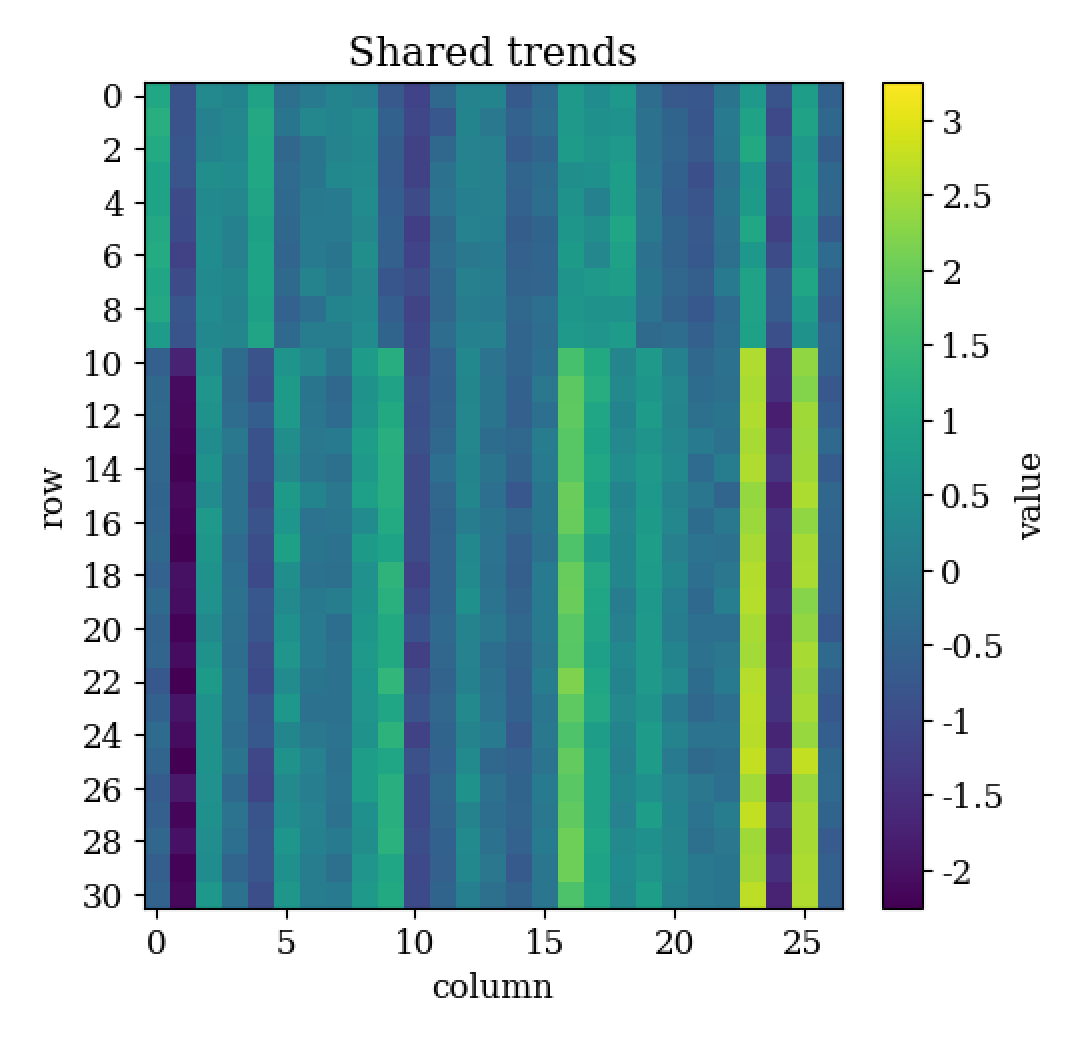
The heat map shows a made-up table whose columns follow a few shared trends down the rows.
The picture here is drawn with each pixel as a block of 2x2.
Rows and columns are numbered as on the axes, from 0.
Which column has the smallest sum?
1
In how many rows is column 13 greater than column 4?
21
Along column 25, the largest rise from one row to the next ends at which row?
10
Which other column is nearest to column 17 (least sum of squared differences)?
8
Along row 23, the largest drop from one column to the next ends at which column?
24
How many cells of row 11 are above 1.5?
3
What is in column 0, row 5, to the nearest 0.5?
1
